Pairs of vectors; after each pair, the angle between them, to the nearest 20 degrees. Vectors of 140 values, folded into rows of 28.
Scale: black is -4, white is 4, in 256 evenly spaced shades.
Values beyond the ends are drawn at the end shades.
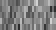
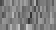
100 degrees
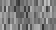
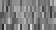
140 degrees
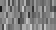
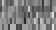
80 degrees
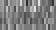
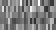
40 degrees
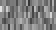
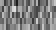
80 degrees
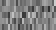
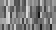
100 degrees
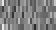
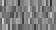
60 degrees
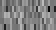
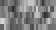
120 degrees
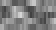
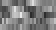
20 degrees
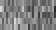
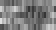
60 degrees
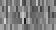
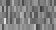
60 degrees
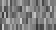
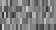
20 degrees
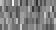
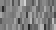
100 degrees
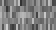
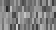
40 degrees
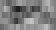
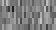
100 degrees
